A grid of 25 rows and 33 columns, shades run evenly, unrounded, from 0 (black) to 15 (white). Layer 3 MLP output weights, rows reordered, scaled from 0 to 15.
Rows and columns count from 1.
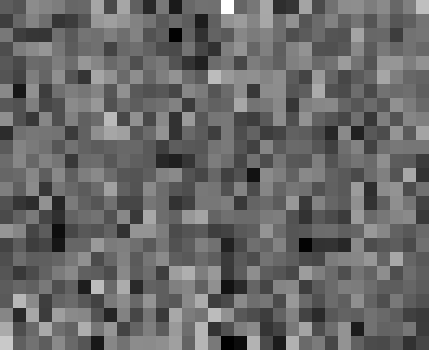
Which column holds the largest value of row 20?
15
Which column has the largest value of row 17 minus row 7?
2
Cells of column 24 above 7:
8
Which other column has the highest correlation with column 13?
9
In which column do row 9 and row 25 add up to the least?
19
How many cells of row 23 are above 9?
4
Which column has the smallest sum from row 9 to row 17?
14
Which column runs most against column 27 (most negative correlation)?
22
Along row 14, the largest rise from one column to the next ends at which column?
30
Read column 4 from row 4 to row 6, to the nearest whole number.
9 6 6
